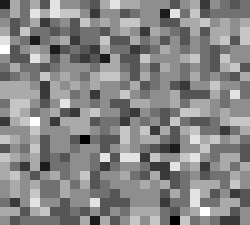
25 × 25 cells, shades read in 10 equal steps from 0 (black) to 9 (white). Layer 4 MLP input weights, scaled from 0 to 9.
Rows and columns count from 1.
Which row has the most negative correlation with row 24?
11
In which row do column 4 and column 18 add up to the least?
25
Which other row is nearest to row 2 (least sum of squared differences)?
22
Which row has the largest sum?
18
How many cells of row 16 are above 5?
10
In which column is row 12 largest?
7
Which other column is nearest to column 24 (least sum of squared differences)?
3
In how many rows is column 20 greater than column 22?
17
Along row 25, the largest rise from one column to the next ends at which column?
19
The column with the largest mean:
20
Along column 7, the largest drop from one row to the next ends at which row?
13
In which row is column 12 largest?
1
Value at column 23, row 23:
6
